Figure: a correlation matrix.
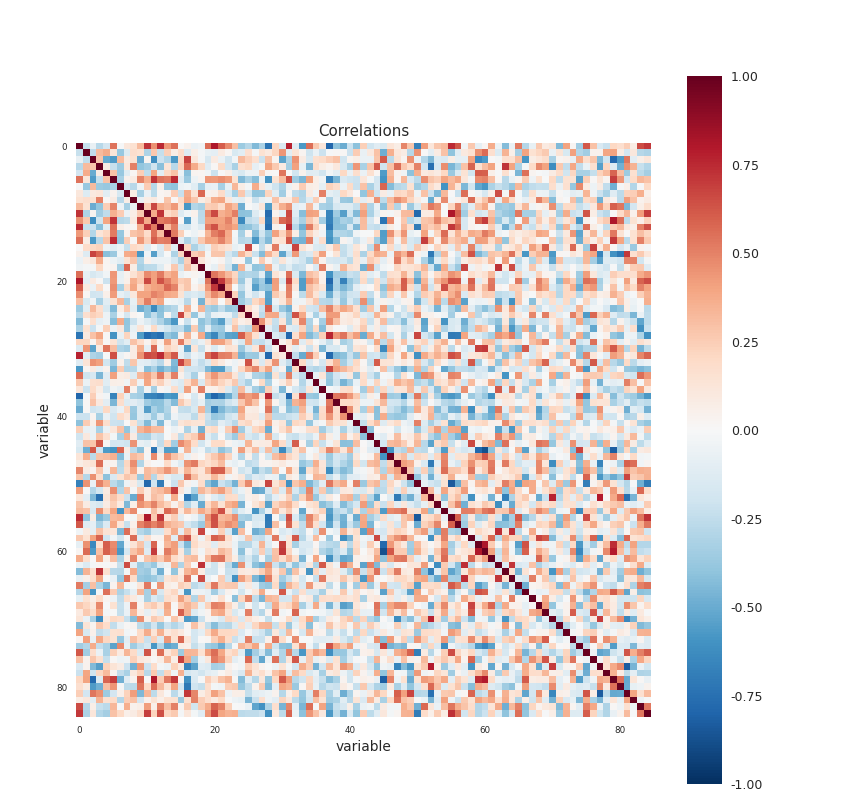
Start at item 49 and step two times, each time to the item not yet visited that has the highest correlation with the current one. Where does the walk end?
16
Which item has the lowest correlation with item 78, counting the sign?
75
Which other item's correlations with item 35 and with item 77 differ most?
81
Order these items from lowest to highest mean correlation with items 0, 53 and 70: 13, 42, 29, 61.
61, 29, 13, 42
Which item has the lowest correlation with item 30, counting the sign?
45
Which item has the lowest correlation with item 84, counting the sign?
50
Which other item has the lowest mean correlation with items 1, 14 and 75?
37
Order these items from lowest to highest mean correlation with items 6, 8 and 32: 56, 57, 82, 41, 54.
57, 82, 54, 41, 56
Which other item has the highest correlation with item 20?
0
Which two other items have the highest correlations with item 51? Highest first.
14, 83
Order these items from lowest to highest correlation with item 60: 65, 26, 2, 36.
2, 65, 36, 26
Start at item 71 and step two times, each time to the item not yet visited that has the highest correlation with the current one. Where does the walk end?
3
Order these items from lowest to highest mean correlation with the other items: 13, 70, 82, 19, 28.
28, 70, 82, 19, 13
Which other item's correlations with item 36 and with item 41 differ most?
83
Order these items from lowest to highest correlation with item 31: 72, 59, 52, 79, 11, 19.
59, 52, 72, 79, 19, 11
